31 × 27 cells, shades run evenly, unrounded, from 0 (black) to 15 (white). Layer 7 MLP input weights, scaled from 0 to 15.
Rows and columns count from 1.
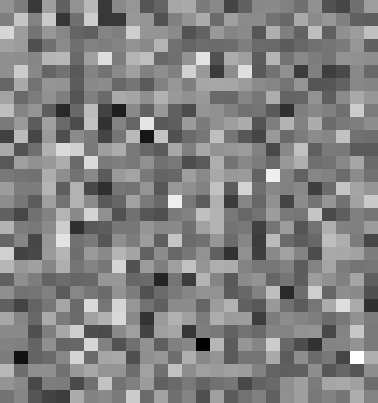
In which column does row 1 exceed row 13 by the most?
14
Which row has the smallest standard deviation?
4
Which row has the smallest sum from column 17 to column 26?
1
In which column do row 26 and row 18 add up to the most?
5
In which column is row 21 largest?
9
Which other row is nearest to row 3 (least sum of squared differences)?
8
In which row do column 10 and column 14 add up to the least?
22
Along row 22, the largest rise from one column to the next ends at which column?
15
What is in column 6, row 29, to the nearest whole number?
9
